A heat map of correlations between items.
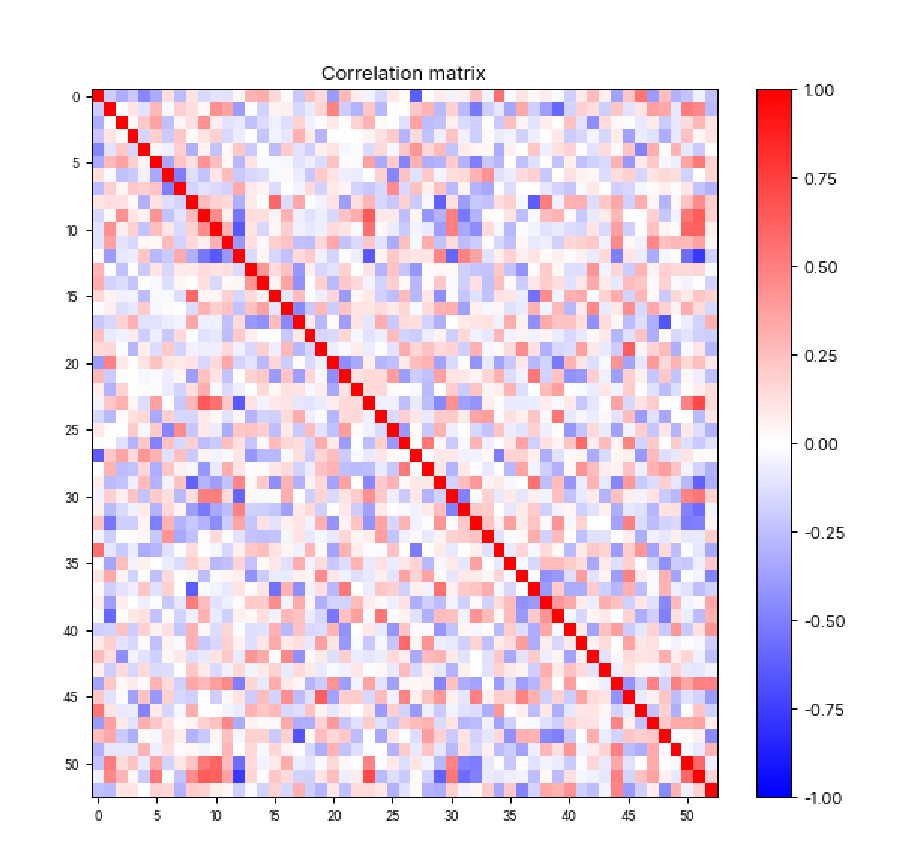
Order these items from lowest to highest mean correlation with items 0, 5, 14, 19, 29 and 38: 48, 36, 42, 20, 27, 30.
20, 27, 36, 30, 48, 42
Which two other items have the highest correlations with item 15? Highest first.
8, 38
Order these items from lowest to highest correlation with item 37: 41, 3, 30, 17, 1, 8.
8, 17, 41, 1, 3, 30
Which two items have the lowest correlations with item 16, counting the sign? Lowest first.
17, 31
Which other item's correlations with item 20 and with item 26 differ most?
45
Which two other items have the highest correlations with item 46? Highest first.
0, 34
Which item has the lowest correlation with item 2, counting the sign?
42
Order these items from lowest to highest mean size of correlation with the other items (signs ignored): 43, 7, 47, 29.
43, 7, 47, 29
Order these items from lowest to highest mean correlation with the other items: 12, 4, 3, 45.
12, 3, 4, 45
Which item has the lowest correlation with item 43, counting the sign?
30
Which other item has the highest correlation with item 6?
33
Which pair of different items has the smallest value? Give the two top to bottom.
12, 51
